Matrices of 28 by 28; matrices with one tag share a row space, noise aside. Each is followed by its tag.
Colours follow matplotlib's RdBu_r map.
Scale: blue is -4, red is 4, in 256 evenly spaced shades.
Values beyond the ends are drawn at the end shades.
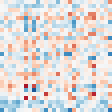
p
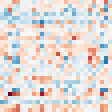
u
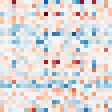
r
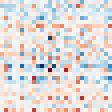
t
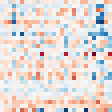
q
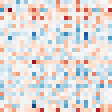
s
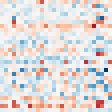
q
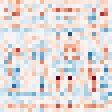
u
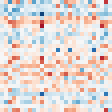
u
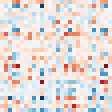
u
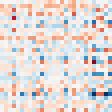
q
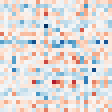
r
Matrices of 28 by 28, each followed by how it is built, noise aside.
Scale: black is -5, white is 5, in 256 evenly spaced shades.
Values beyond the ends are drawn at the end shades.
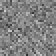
Toeplitz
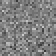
blocks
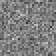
noise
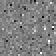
sparse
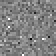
sparse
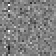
uneven columns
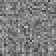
blocks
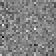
uneven columns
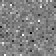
sparse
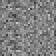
repeating rows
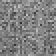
blocks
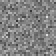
repeating rows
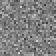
noise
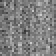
blocks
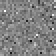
sparse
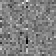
uneven columns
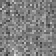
blocks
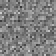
repeating columns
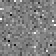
sparse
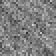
Toeplitz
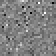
sparse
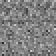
repeating columns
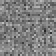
blocks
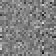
uneven columns
